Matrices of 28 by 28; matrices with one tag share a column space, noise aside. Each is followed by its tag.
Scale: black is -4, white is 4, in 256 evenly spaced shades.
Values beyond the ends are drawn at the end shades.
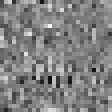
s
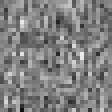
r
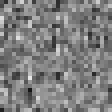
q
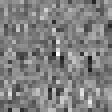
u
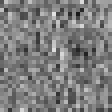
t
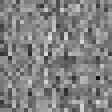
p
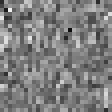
q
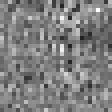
q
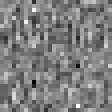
q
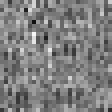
t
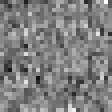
s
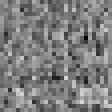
p
